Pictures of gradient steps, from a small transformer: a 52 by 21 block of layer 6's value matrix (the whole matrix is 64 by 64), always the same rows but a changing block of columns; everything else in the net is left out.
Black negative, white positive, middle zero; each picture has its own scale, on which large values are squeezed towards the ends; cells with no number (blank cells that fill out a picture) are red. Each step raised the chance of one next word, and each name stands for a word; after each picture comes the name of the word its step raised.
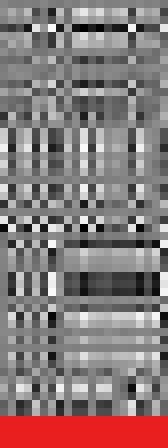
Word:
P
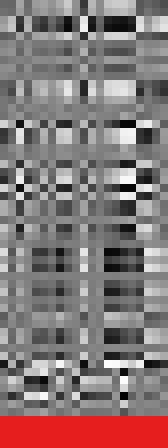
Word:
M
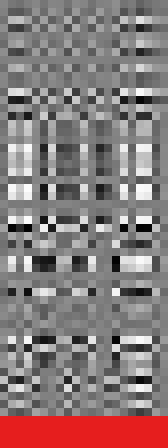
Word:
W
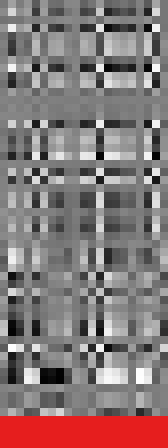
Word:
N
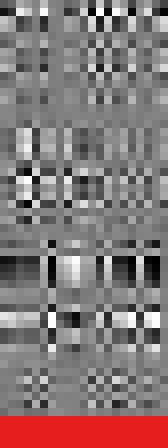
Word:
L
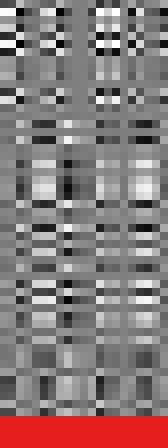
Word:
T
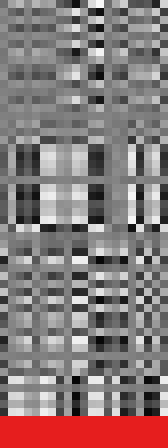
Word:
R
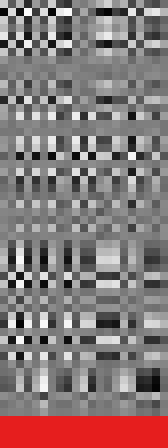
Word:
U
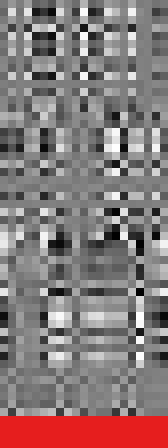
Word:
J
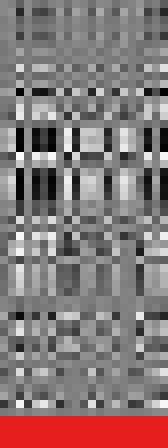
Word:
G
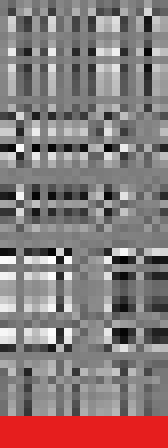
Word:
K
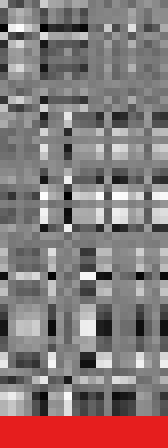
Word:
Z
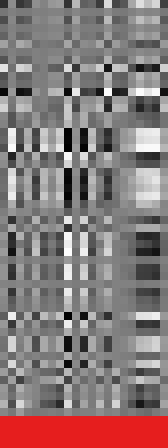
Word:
G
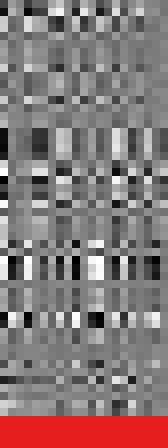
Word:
L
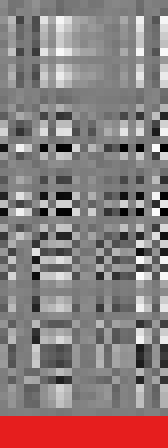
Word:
K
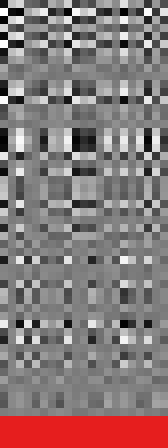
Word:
U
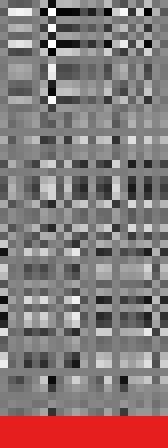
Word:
T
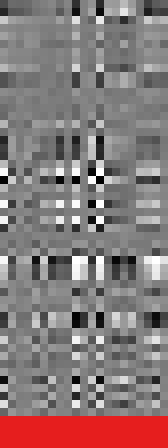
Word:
L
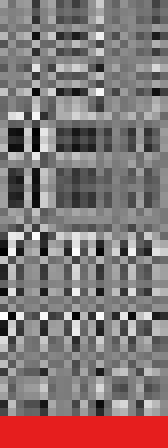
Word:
G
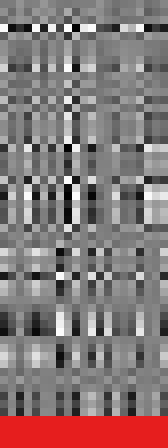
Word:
Z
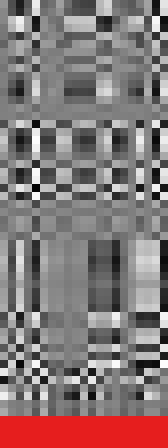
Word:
M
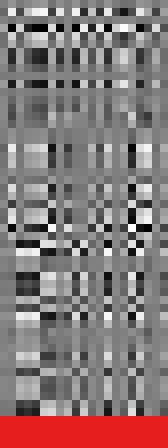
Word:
P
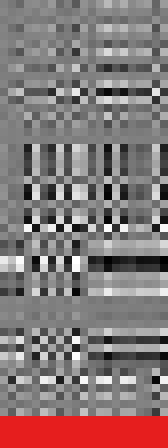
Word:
W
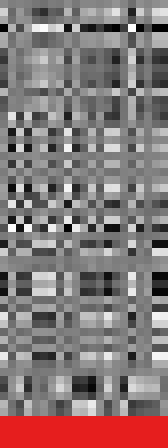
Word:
P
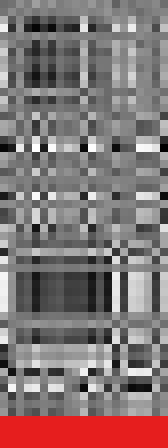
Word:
K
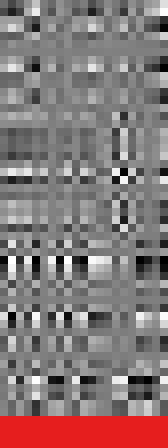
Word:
L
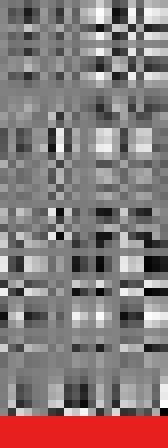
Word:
J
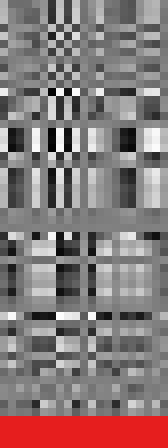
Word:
G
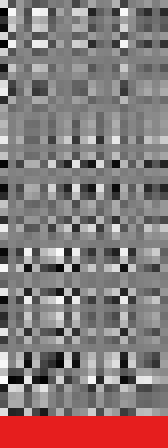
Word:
T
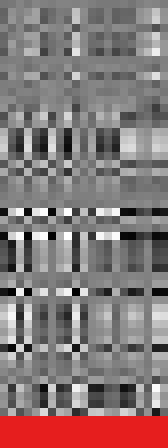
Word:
J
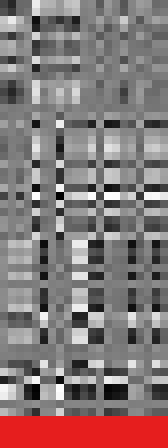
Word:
M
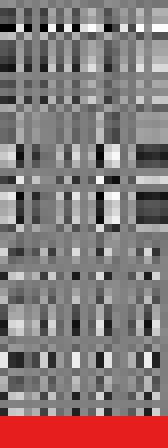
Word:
Z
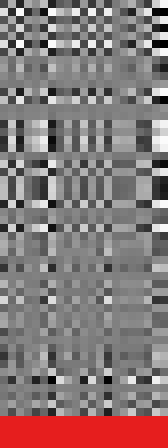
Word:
T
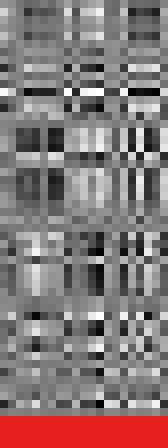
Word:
G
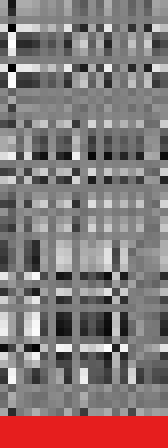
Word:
N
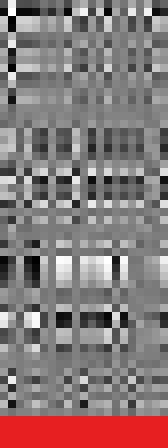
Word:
L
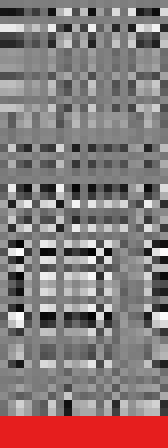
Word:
P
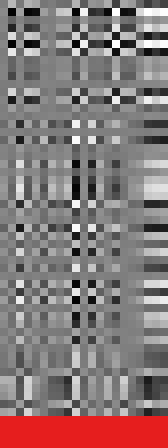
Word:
T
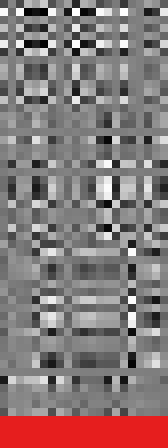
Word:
T
